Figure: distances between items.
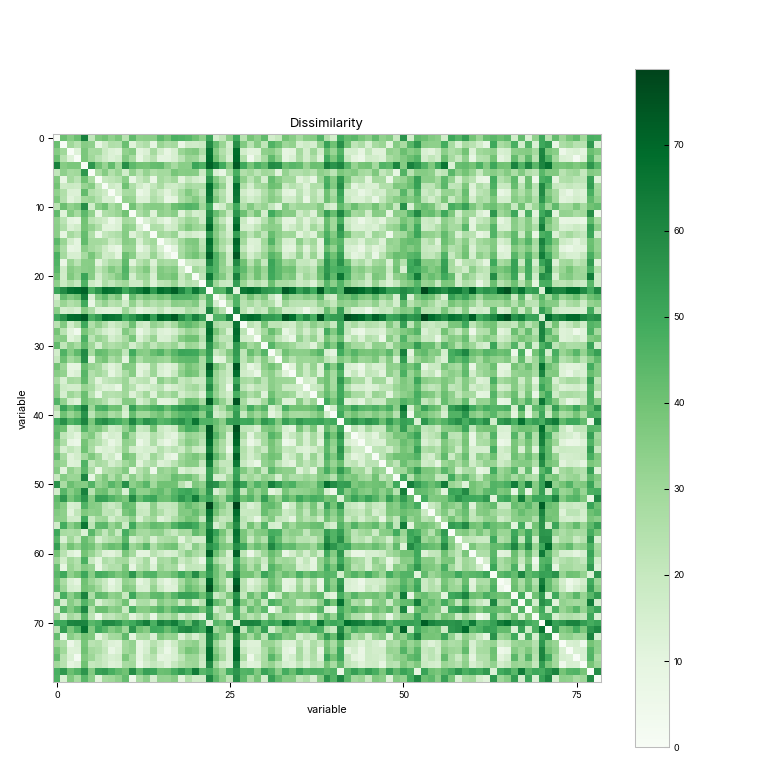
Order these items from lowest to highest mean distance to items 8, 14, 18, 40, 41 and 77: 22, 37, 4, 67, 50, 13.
37, 13, 67, 50, 4, 22
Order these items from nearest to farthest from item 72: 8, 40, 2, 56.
8, 2, 40, 56
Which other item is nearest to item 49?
5
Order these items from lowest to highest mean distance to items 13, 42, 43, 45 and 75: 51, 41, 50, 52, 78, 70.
78, 51, 50, 52, 41, 70
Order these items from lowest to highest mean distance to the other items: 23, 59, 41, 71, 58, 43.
43, 58, 23, 59, 71, 41
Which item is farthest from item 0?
4
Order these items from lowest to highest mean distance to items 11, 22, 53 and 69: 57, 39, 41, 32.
32, 57, 39, 41
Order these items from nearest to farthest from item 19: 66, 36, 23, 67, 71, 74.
36, 67, 74, 23, 66, 71
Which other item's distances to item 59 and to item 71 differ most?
50
